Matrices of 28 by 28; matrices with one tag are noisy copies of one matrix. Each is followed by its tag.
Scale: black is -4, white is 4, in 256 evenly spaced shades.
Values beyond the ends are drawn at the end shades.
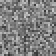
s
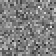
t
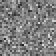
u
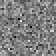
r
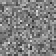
t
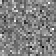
r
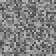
t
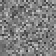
u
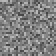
t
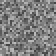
t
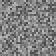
u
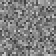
r
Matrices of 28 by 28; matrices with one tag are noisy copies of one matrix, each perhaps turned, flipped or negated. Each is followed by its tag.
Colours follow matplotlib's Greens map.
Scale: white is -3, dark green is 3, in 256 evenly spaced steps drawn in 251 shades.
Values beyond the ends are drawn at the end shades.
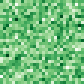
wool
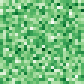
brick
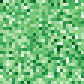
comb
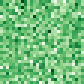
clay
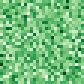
clay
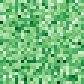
wool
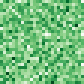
comb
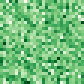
wool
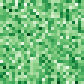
wool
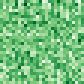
wool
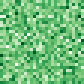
clay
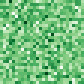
brick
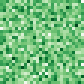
comb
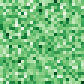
comb
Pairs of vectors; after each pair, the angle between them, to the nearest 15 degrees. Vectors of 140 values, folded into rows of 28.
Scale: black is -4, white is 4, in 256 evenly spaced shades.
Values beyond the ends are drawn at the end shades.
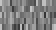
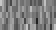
45 degrees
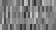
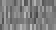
165 degrees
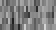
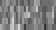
165 degrees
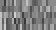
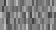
60 degrees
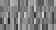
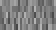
30 degrees
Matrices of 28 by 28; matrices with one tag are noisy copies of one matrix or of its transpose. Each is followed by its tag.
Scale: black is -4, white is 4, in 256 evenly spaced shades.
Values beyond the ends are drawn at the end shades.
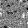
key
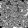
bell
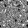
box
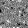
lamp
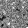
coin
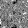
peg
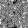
peg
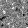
coin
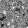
coin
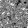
coin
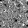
box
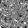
box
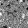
key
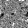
peg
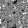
peg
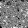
bell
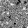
coin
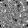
box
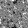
peg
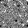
box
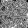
bell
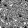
box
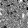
key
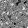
coin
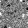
key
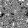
peg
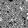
lamp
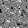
lamp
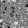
key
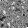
coin
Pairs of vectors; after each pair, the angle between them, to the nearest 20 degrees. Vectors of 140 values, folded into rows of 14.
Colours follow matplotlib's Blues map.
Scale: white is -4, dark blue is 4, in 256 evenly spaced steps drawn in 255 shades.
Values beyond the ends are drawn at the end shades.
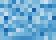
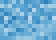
160 degrees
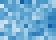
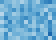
80 degrees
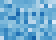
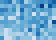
140 degrees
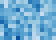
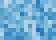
60 degrees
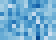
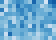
100 degrees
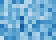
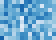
160 degrees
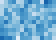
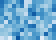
140 degrees
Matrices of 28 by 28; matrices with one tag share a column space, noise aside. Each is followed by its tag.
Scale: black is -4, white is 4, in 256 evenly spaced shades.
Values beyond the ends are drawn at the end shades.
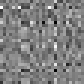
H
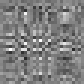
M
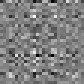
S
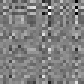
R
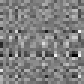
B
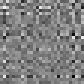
R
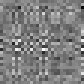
M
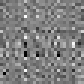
B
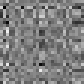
H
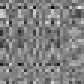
H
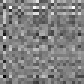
R
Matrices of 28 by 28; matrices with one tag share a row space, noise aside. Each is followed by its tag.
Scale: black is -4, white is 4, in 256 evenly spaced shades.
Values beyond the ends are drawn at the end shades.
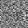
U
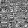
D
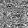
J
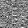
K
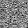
K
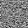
U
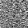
U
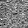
K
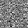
J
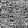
D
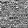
D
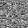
K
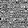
D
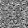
U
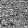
D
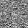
K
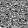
K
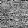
D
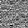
D
